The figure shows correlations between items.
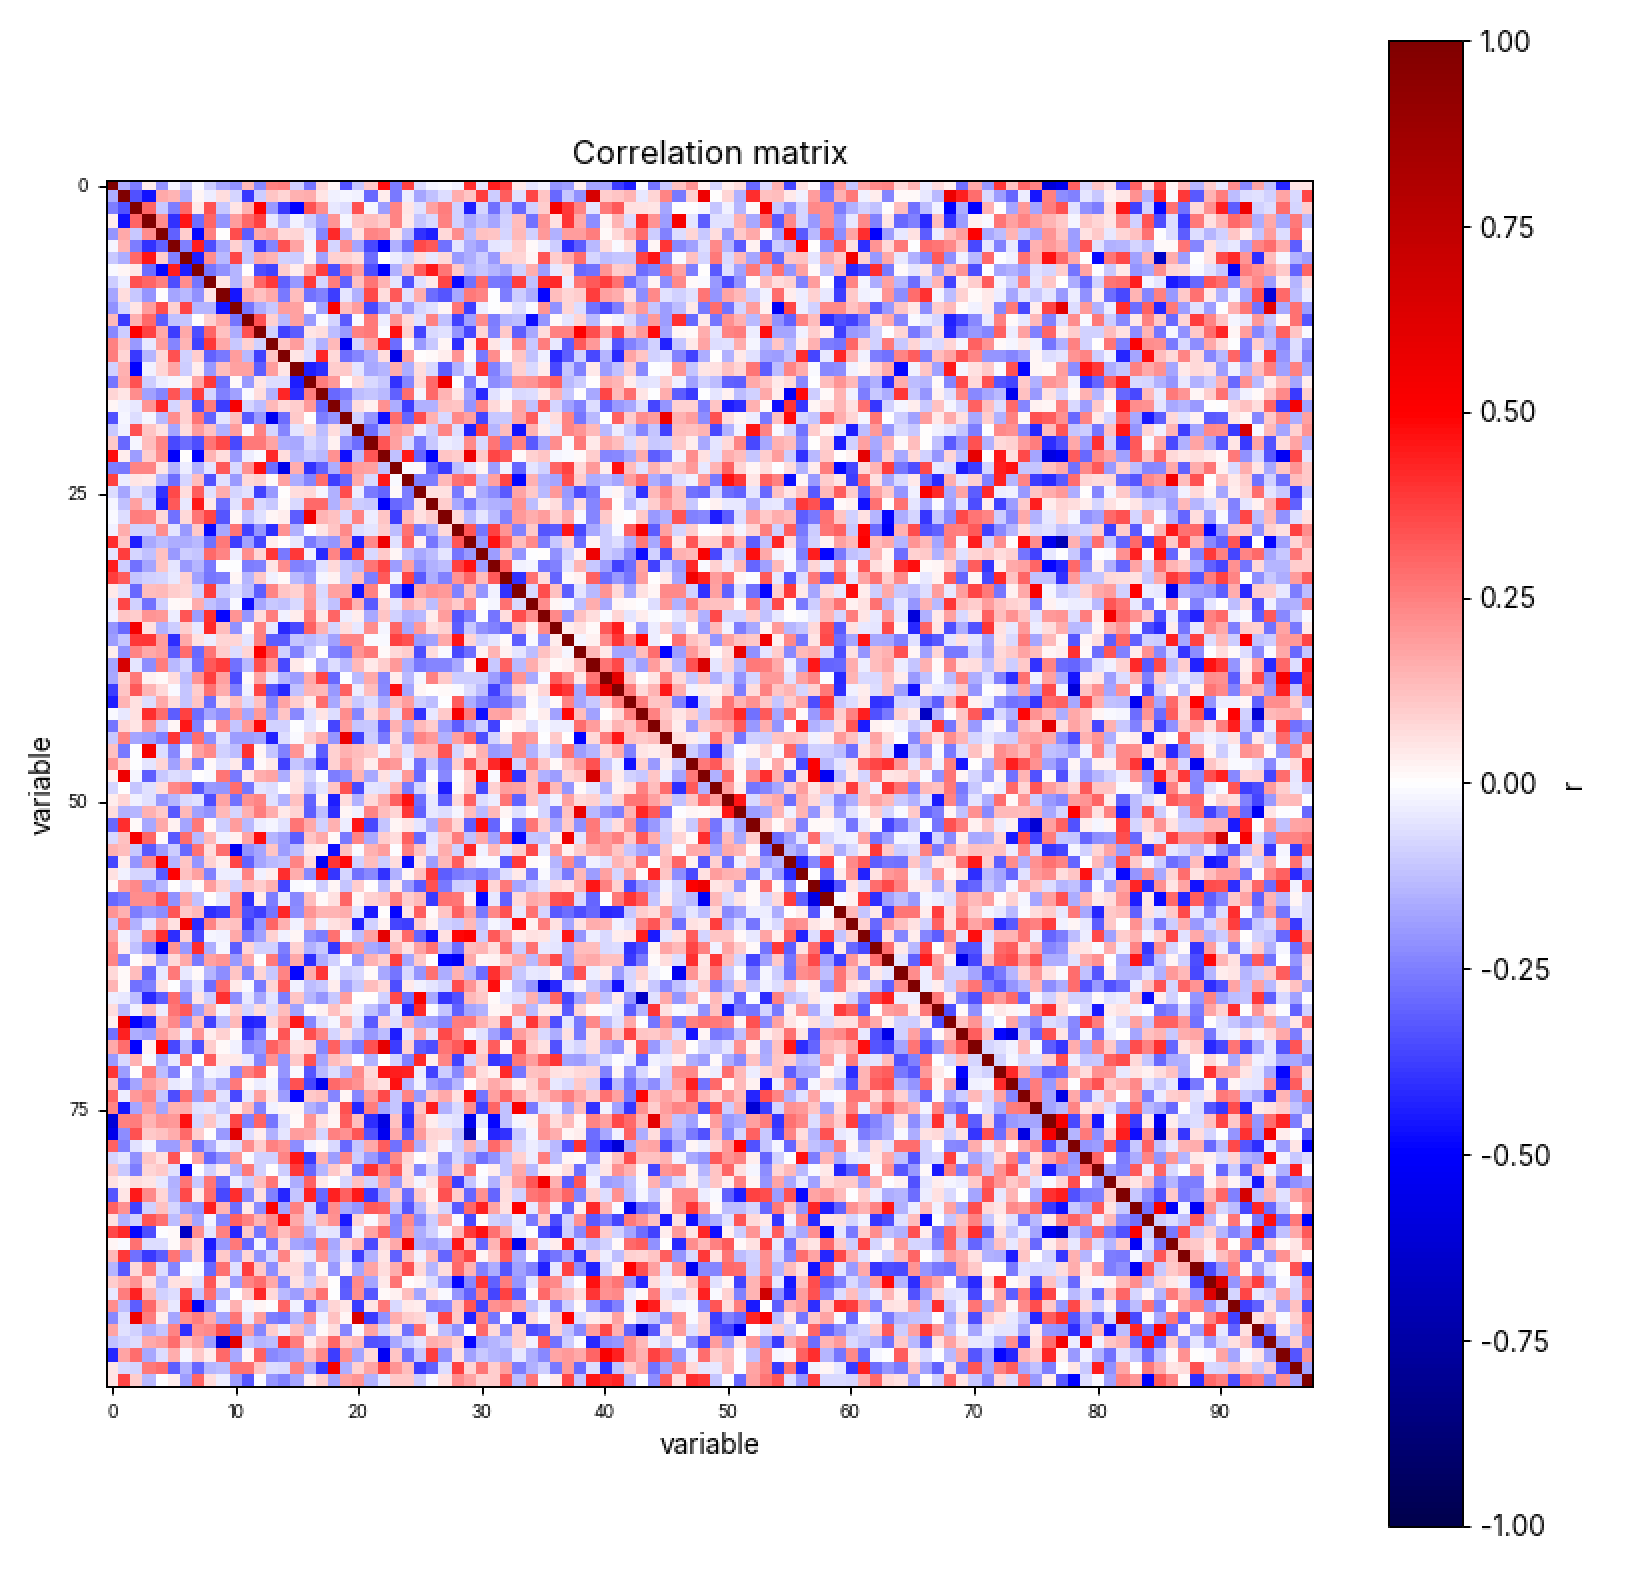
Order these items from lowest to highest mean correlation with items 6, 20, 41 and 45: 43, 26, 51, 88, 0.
0, 51, 88, 26, 43
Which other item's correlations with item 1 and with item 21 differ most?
68
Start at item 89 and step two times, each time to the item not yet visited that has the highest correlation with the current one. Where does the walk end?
53
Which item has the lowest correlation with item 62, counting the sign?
4
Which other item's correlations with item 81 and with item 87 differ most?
35
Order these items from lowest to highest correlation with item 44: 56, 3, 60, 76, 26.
26, 3, 60, 56, 76
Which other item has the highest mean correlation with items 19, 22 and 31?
29
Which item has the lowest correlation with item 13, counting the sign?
19
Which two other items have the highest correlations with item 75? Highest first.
33, 26
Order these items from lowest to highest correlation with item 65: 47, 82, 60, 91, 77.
82, 77, 47, 60, 91
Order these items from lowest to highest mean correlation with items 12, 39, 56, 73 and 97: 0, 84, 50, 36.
84, 0, 36, 50
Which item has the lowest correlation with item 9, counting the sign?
94
